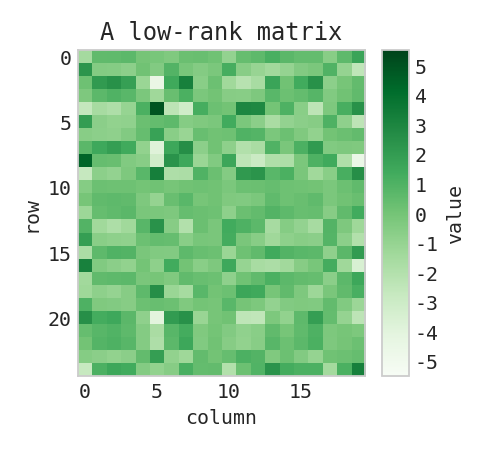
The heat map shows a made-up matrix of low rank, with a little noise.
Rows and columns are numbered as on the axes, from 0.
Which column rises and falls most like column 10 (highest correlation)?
17
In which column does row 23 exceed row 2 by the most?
5
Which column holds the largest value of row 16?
0
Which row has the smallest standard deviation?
10
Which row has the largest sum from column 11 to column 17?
24
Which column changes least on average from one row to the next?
9
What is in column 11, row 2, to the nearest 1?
-2
